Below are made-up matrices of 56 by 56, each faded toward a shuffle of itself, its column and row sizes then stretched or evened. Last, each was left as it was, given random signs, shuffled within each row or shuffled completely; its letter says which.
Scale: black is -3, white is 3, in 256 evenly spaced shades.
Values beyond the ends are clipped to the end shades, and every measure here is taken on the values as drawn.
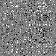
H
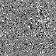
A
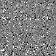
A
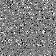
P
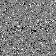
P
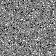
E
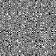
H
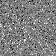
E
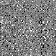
H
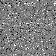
P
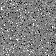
E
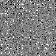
A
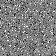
E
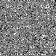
P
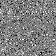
P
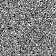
E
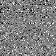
P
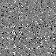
A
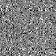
H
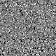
P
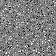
E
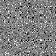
H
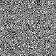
H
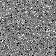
E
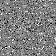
P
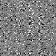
H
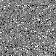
P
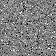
E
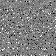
P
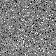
E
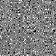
H
